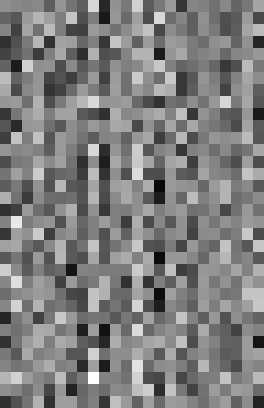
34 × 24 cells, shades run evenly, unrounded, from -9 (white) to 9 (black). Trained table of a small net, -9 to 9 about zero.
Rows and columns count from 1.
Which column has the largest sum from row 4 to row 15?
10
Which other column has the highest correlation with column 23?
4
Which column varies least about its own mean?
20
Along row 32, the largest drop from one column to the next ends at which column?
9
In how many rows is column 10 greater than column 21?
25
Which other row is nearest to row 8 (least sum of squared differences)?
7
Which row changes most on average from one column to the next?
15
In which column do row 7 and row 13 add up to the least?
13
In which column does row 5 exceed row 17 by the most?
1
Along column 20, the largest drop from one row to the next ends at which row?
22
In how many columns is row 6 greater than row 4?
14
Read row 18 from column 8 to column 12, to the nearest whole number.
4 -1 5 0 0
